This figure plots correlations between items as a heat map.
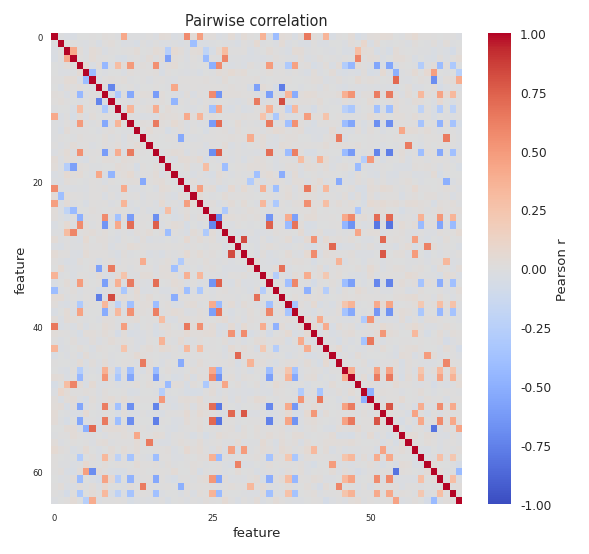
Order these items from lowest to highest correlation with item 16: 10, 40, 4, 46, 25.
25, 46, 40, 10, 4
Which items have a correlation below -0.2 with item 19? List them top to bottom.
9, 32, 36
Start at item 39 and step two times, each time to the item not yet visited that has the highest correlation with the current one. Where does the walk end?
42
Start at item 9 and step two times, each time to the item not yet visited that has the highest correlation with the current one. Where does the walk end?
32
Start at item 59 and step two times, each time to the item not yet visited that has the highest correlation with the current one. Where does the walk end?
44
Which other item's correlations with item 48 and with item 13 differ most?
3
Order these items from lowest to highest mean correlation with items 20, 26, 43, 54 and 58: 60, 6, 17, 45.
60, 45, 17, 6
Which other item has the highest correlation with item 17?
50
